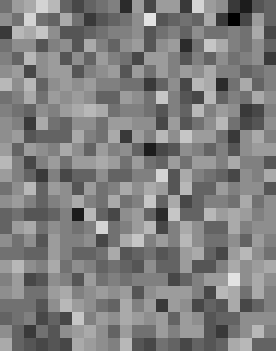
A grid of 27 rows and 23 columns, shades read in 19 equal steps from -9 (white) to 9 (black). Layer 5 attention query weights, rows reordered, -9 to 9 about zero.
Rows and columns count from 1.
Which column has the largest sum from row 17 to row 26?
4
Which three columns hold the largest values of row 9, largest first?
21, 22, 14
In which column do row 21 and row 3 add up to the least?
2
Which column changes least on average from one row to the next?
5
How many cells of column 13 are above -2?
21
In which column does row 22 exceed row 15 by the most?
3
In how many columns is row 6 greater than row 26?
6
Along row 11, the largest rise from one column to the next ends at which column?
11
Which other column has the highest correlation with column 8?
20
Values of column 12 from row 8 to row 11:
-1 0 -1 -2
